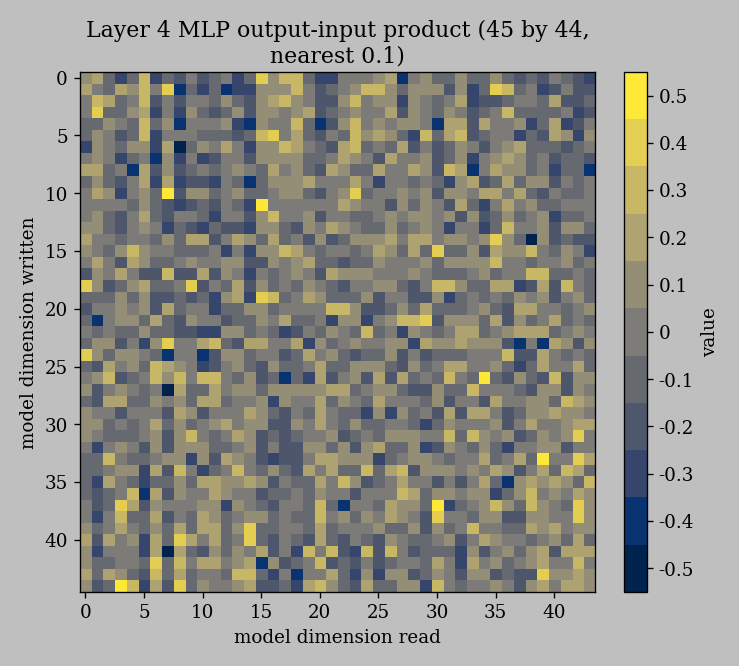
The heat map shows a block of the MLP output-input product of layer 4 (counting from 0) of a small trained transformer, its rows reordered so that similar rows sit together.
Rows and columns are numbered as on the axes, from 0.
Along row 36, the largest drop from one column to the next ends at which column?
5
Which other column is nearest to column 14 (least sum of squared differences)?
8
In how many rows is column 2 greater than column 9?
20
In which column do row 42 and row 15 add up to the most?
30
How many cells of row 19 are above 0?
13
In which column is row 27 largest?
33
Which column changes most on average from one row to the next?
7
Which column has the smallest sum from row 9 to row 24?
14
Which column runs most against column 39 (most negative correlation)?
18
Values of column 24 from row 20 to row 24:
-0.2 -0.3 0.3 0 -0.1
